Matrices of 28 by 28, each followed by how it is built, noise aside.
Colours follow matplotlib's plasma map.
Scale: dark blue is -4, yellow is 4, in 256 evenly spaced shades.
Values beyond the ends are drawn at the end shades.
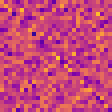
diagonal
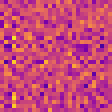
low rank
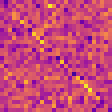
diagonal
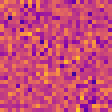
block diagonal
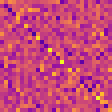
diagonal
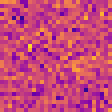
block diagonal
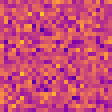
repeating rows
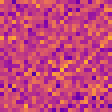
Hankel
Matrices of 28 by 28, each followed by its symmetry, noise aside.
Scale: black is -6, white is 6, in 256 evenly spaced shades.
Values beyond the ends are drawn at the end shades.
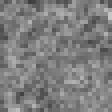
symmetric.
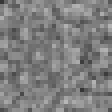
mirrored top to bottom.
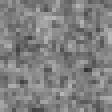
antisymmetric.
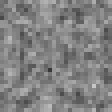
mirrored top to bottom.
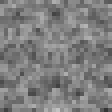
mirrored left to right.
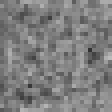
mirrored top to bottom.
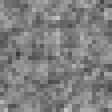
antisymmetric.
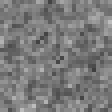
symmetric.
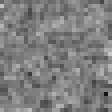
no symmetry.
